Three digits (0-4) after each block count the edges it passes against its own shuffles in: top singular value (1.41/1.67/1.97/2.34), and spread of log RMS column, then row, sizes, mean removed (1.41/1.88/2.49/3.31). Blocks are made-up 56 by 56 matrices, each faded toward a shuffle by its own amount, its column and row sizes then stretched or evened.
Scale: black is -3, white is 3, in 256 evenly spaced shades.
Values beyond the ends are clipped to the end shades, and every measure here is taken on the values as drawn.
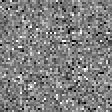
1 0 1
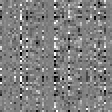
4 4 1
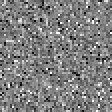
0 0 0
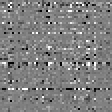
3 2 4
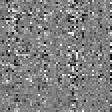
2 3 2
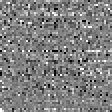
2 1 3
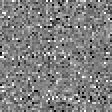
1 1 2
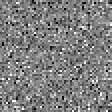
1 0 1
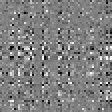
4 3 3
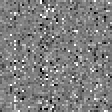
0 2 0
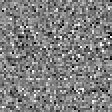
0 0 2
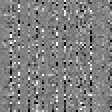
2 4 0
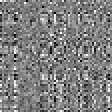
4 3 2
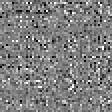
1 2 3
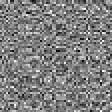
4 0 1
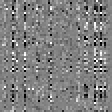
4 4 2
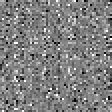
2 2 1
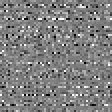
1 0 4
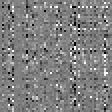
2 4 2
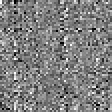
2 2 2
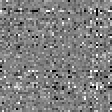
2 2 3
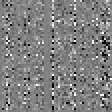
2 4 2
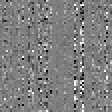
1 4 0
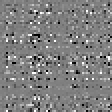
1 3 4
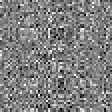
4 2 0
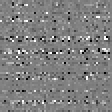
1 2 4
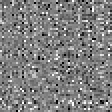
3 1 1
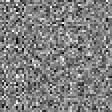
3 2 0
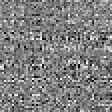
3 1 3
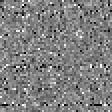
0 1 2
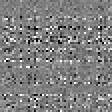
2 3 4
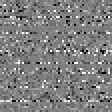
1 0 4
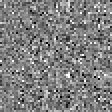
2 2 1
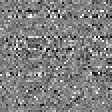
3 0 3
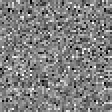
1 0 0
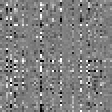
3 4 2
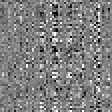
4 4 0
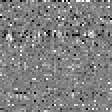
1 0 3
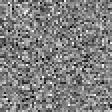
2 0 0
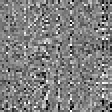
2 3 0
